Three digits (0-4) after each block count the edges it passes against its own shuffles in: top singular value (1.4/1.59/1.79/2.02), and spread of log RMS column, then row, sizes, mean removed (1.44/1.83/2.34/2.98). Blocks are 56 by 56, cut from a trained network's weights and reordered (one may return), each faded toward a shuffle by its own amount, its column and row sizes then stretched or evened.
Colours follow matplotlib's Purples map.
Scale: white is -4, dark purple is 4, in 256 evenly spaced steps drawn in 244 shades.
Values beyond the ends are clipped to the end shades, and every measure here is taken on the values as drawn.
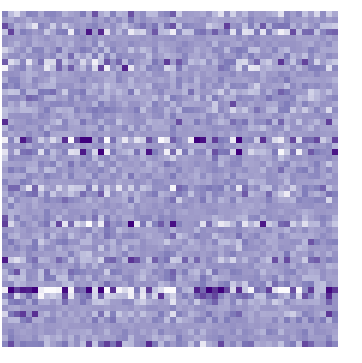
4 0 4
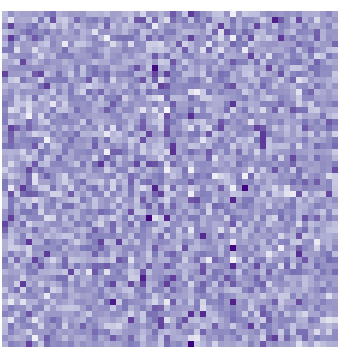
0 2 0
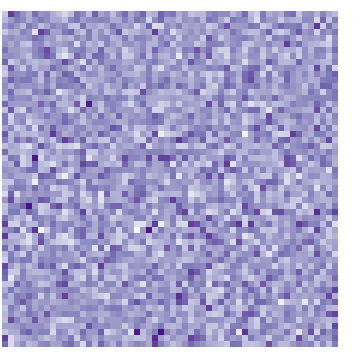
2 1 1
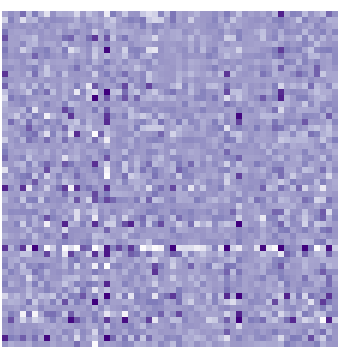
2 3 3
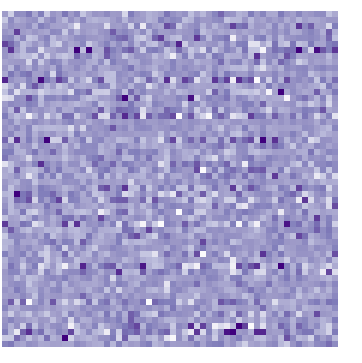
0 0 3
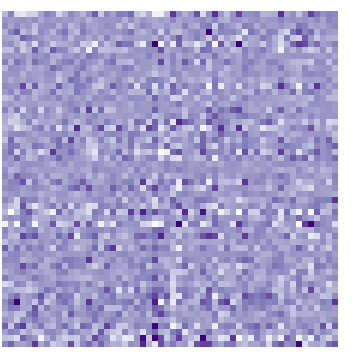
2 2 4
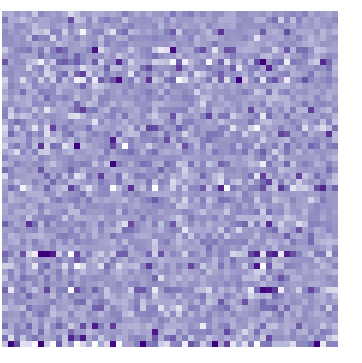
0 0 3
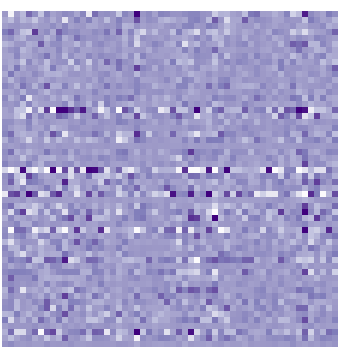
2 2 4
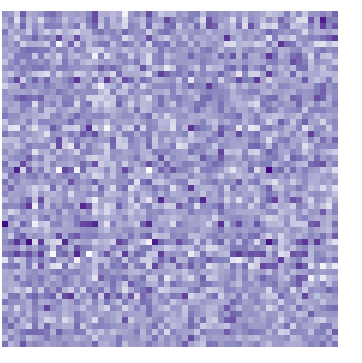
3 1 3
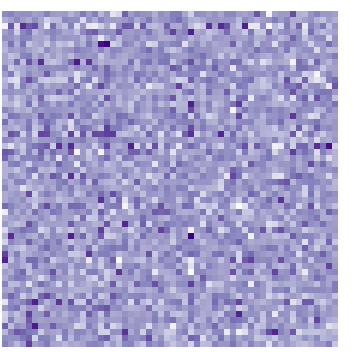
0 1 2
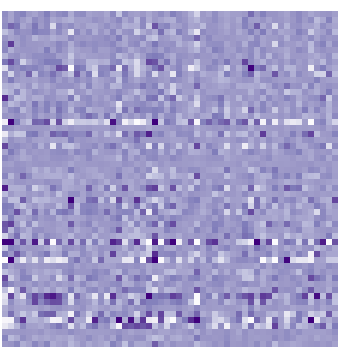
3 3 4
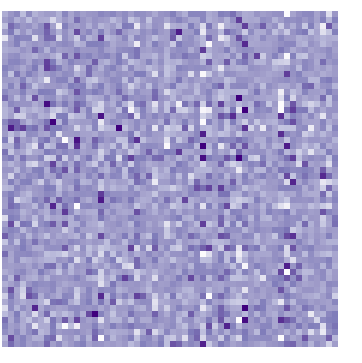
0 3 1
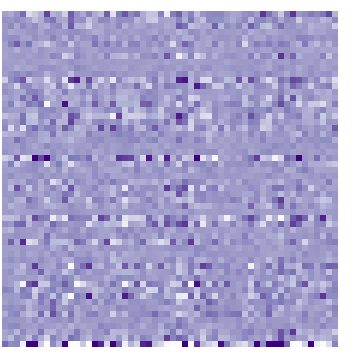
3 1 4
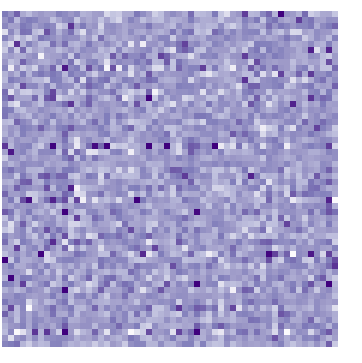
0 0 2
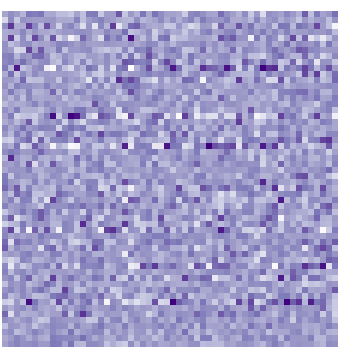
2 0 3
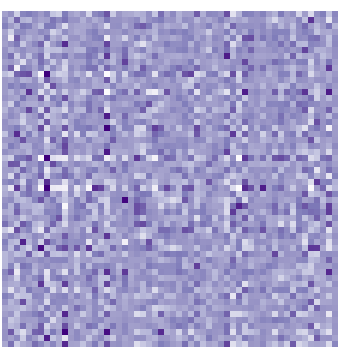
4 4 2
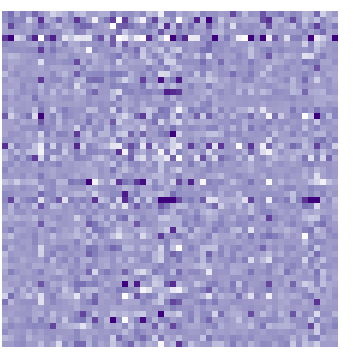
1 3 3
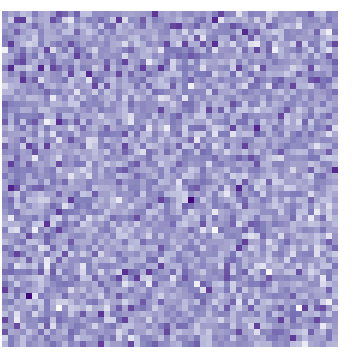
0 0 0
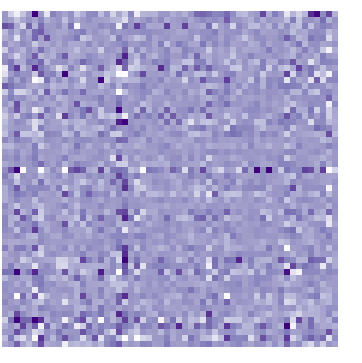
0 3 3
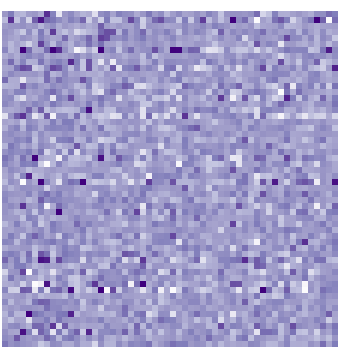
0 1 3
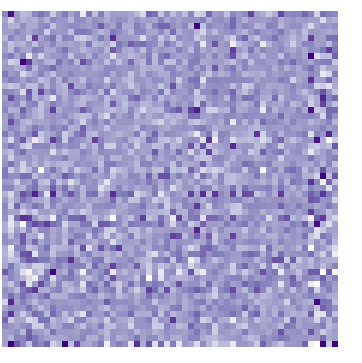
0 3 2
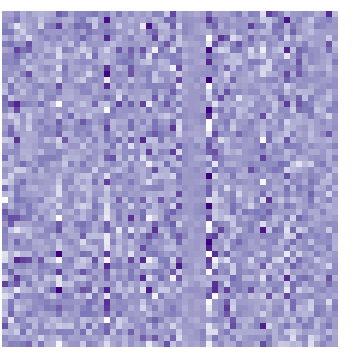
4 4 0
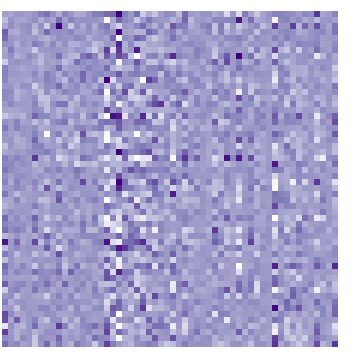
1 4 1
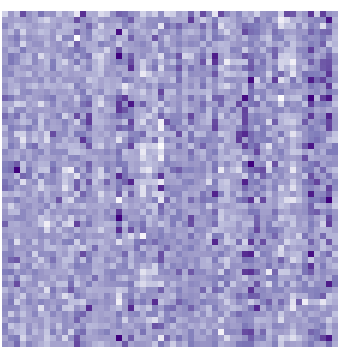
3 3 1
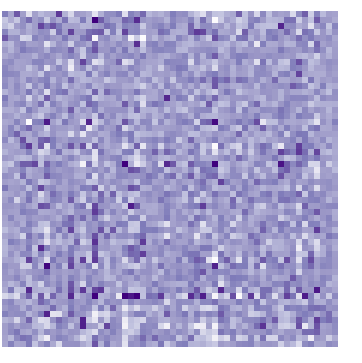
2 3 2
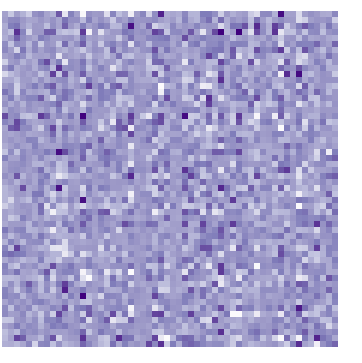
0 4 2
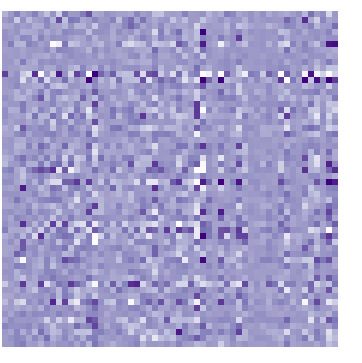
3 4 3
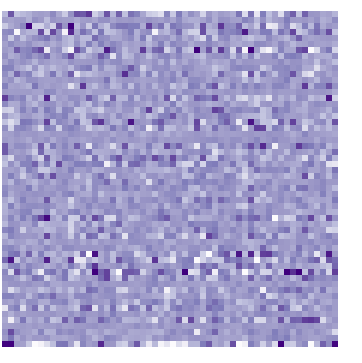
0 0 4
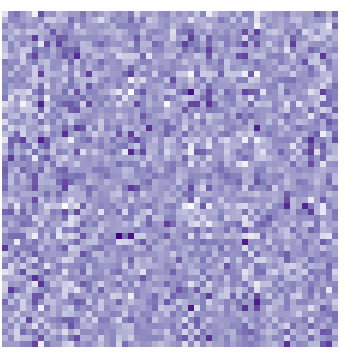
2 3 1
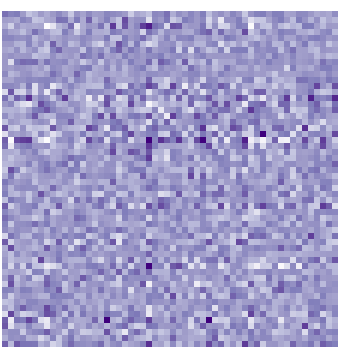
3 1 3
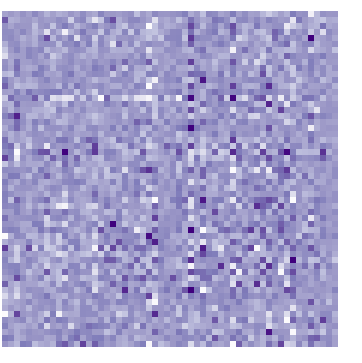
0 3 1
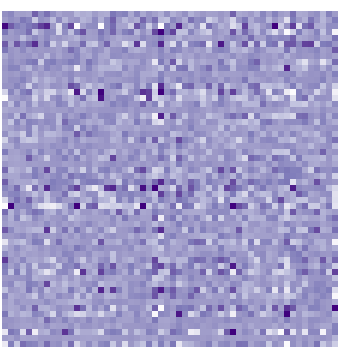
1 2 4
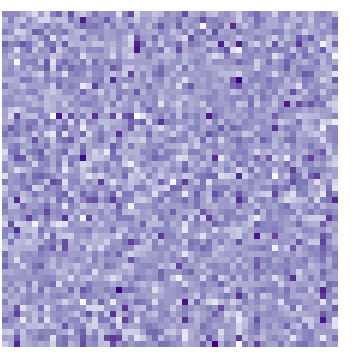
0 2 1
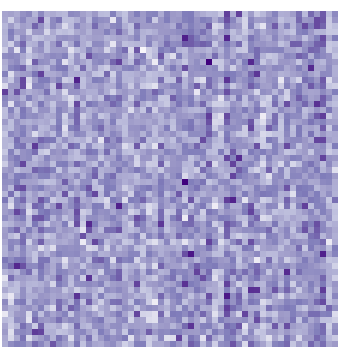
3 0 0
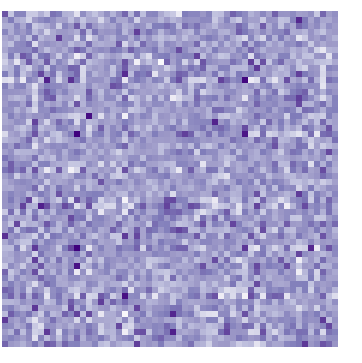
2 2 2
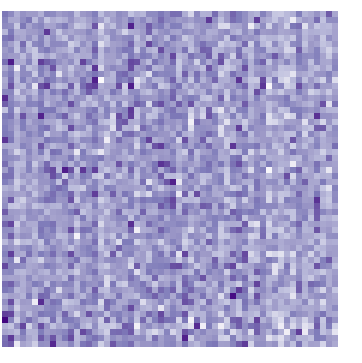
3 1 1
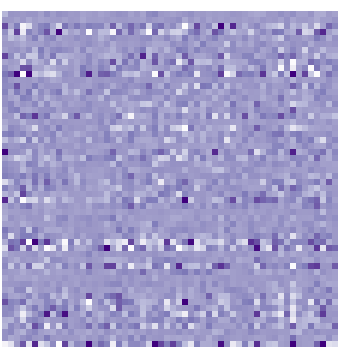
0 2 4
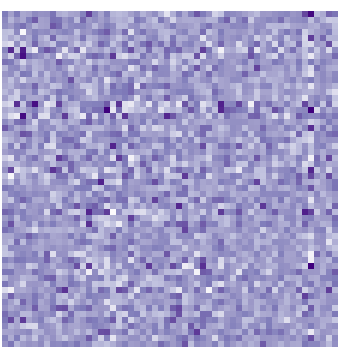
2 2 2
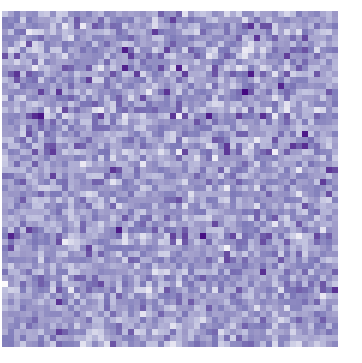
2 0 1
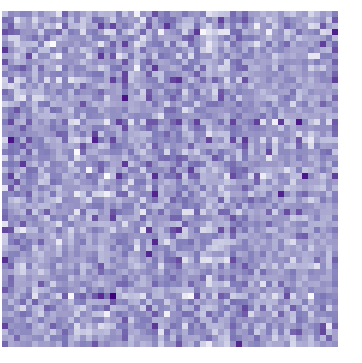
2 0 2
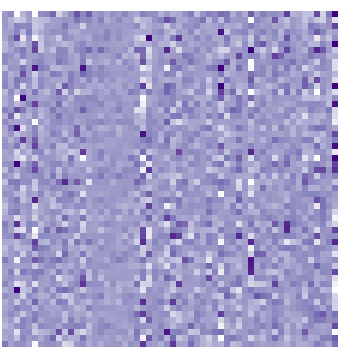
0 4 0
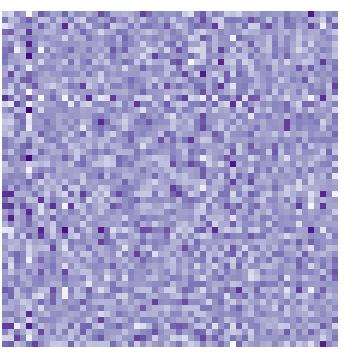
4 3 1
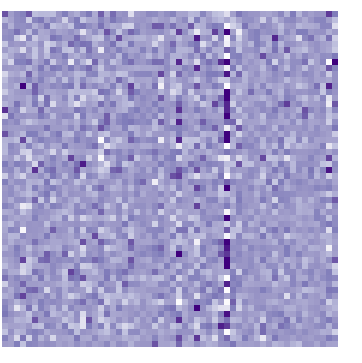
3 3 0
